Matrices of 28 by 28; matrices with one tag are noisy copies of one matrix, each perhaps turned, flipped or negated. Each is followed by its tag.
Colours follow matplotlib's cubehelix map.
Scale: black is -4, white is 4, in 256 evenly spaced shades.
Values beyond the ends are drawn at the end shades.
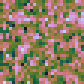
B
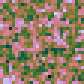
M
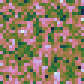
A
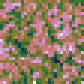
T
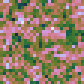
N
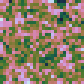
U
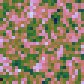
N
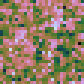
T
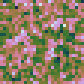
T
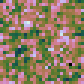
T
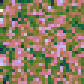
U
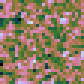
U
